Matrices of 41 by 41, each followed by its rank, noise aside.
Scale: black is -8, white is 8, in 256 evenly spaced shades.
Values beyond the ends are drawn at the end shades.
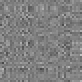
four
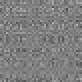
four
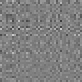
three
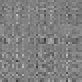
three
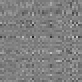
three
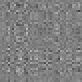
three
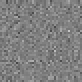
six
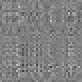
four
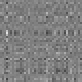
three
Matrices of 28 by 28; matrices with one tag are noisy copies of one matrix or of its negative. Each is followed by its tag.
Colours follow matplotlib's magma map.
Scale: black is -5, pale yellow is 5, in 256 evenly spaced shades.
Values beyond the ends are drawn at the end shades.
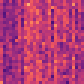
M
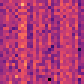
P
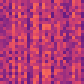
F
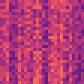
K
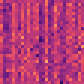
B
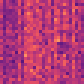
M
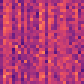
B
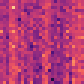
K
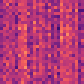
P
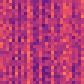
F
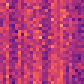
K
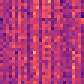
F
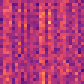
B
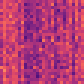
M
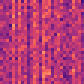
F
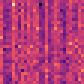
B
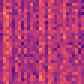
B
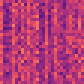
B
